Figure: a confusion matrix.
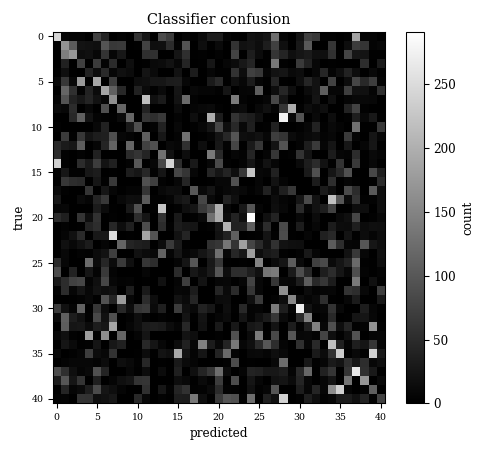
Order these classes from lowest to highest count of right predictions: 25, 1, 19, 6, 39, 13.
19, 39, 13, 25, 1, 6
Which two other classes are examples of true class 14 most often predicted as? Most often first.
0, 10
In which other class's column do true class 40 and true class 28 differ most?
17
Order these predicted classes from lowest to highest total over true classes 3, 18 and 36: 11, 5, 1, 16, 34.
1, 16, 5, 11, 34
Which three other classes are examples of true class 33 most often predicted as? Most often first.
4, 6, 25
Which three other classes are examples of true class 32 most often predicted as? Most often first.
7, 39, 1
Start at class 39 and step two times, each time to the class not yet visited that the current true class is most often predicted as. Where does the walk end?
15
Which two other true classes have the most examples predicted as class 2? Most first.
1, 27
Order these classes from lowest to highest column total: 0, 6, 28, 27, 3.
0, 3, 6, 28, 27
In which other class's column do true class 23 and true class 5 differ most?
3
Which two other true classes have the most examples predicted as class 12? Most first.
22, 16
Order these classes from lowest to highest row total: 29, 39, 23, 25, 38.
29, 38, 39, 25, 23
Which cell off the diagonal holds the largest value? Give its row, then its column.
20, 24
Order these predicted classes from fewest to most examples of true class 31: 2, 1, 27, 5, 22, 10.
22, 10, 2, 27, 5, 1
